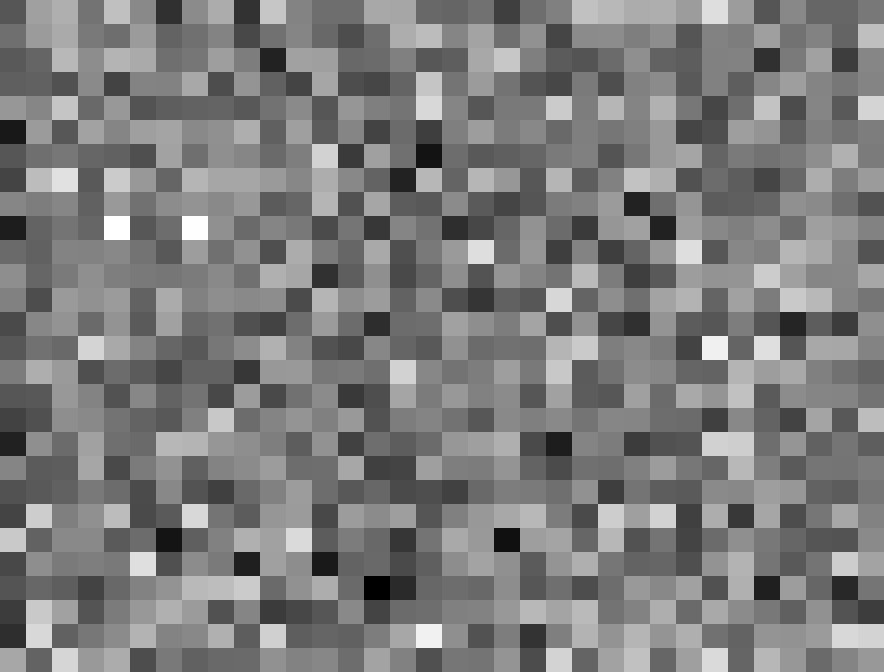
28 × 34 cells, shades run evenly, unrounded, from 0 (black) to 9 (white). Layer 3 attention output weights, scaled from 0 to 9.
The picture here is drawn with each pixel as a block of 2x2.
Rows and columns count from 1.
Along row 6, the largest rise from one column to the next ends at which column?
2
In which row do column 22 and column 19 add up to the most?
8
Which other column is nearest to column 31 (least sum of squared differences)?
27
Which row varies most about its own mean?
10
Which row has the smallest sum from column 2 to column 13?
21
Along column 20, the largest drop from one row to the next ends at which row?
23
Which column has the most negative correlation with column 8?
1
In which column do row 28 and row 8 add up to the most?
3
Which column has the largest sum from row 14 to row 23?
29
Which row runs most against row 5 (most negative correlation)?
19
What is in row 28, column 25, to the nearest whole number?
7
